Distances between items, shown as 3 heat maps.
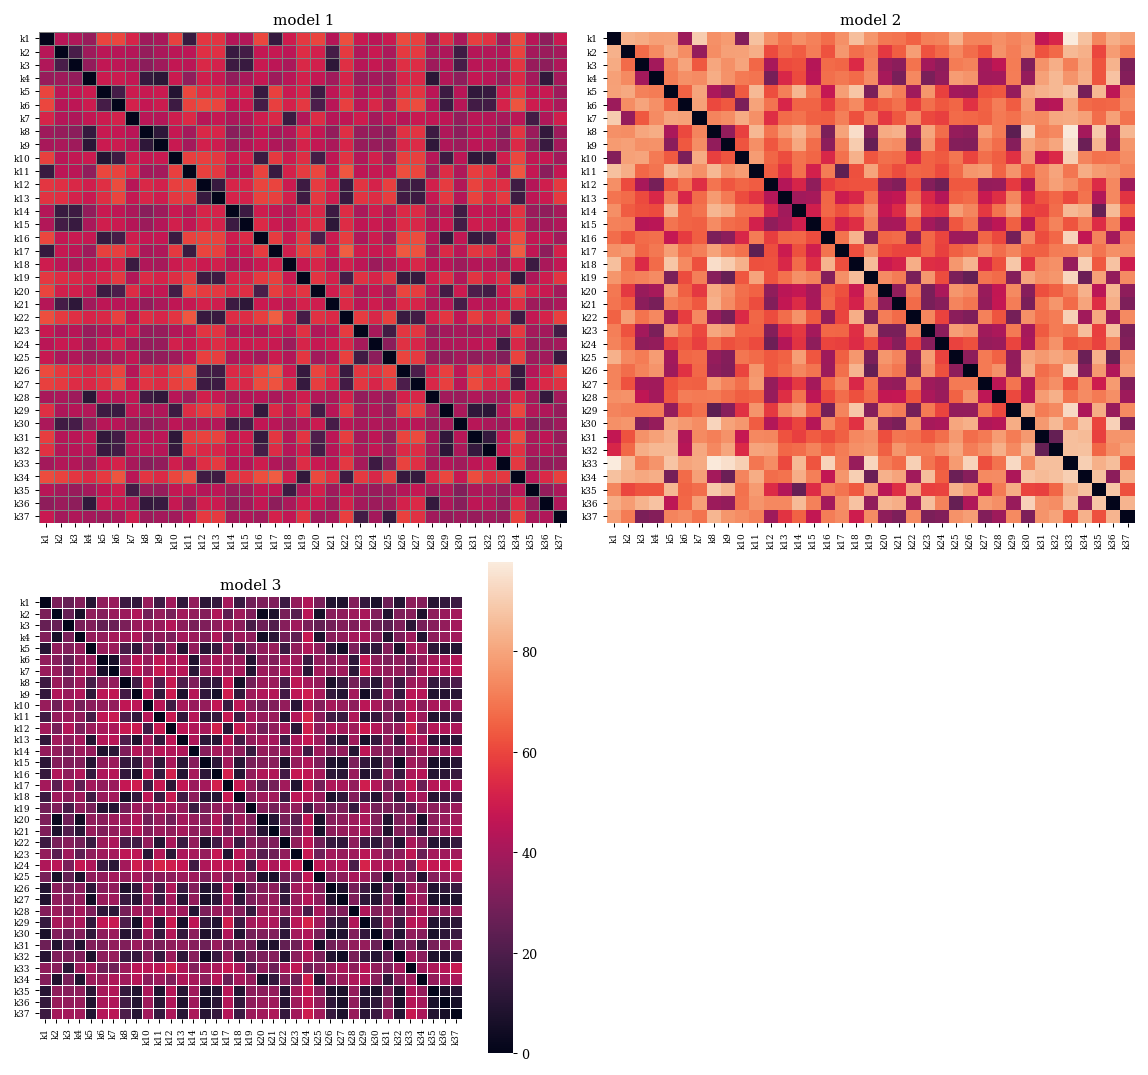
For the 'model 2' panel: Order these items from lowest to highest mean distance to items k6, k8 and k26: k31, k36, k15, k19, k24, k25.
k19, k25, k36, k31, k24, k15
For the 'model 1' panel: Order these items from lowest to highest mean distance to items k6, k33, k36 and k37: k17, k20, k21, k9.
k9, k20, k21, k17
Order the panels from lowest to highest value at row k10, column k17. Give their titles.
model 3, model 1, model 2
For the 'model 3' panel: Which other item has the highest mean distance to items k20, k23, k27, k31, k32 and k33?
k24
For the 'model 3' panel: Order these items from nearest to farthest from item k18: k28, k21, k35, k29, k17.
k35, k29, k28, k21, k17
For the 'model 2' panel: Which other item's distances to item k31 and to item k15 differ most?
k32
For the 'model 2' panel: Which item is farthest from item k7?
k1
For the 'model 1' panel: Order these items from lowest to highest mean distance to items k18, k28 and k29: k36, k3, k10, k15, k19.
k36, k10, k3, k15, k19
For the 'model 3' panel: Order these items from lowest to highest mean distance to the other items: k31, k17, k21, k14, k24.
k31, k21, k14, k17, k24
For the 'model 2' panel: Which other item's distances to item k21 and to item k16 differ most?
k8
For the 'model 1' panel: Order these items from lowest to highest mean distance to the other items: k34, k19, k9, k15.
k9, k15, k19, k34
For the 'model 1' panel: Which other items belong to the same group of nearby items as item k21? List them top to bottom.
k2, k3, k14, k15, k30
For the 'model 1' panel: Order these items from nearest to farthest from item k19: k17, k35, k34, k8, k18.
k34, k35, k18, k8, k17
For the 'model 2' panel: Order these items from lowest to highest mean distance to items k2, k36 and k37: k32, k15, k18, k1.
k15, k18, k32, k1
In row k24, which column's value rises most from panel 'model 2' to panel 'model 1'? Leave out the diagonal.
k12
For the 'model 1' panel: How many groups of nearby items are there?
8
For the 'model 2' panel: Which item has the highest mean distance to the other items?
k33
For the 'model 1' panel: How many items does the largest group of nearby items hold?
8
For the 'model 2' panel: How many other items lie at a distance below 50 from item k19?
10
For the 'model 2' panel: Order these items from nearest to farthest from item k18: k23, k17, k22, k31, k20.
k20, k23, k17, k31, k22
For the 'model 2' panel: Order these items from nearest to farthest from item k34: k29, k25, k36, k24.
k25, k36, k29, k24
